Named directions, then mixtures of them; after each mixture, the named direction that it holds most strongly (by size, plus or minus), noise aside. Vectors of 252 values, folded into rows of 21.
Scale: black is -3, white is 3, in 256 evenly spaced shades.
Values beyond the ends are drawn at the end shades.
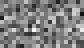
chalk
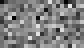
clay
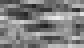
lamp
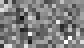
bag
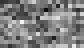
lamp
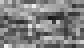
lamp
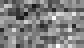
lamp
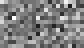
clay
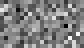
bag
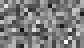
chalk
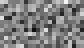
chalk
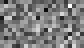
clay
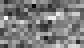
lamp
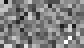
bag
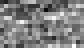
lamp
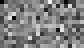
clay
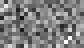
bag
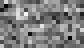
bag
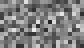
chalk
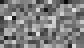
clay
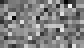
clay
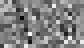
bag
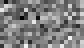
bag
